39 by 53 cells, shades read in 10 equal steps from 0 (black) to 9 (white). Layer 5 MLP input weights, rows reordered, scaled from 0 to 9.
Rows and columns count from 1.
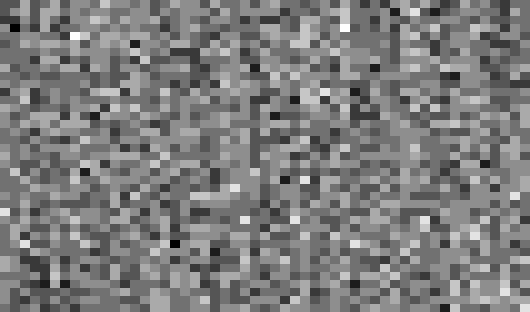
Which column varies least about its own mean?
19
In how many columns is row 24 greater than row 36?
18
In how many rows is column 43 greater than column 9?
18
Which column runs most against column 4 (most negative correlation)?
10
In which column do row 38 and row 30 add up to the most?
48
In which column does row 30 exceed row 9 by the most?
34
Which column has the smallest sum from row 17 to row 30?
50
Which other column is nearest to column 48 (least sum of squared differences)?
31
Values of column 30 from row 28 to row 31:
8 4 4 5
